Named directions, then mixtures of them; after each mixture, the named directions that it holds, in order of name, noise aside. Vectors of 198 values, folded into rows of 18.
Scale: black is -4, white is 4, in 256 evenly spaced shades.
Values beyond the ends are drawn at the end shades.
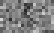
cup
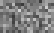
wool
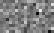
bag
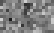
cup.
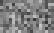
wool.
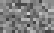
bag, cup, wool.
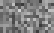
wool.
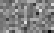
bag.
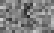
cup.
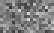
cup, wool.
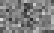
cup.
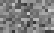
bag, cup, wool.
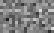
bag, wool.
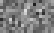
bag, cup, wool.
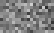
cup, wool.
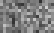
wool.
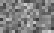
bag, cup.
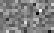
bag.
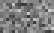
bag, cup, wool.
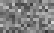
cup, wool.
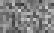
wool.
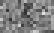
cup.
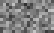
bag, cup, wool.
